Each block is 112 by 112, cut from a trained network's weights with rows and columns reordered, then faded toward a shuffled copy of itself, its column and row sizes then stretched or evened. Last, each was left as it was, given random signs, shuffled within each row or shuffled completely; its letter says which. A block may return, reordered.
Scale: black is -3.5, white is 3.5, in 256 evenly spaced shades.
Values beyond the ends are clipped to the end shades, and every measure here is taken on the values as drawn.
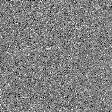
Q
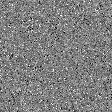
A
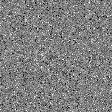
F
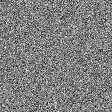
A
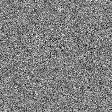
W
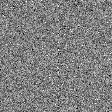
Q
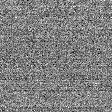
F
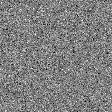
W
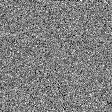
W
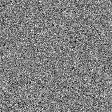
W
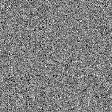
F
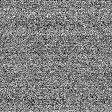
W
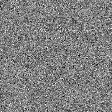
F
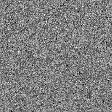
Q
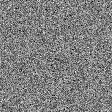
A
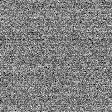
F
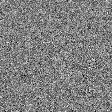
Q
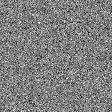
W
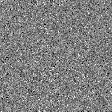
F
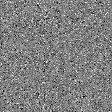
F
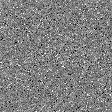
W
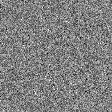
Q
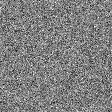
A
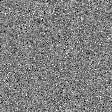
W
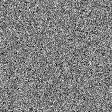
W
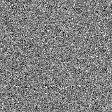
Q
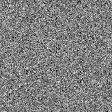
F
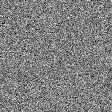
W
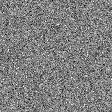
A
